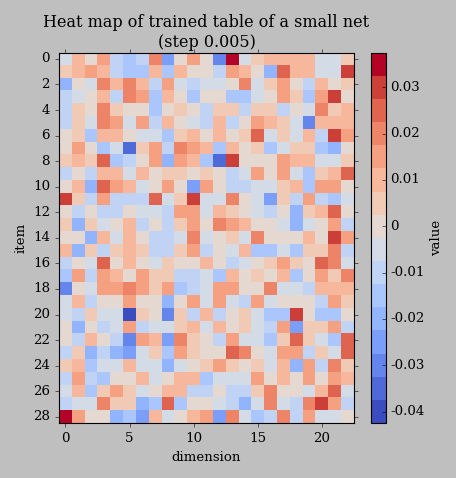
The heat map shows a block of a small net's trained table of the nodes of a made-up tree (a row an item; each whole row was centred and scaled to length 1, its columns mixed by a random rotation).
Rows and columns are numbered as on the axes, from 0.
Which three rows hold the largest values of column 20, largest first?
27, 16, 4
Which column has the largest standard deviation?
5
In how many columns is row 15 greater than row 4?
10
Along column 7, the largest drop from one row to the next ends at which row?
12
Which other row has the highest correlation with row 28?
11
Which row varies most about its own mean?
28
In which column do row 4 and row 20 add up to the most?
18
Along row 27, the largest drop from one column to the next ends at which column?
9
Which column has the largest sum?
21
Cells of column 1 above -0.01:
23
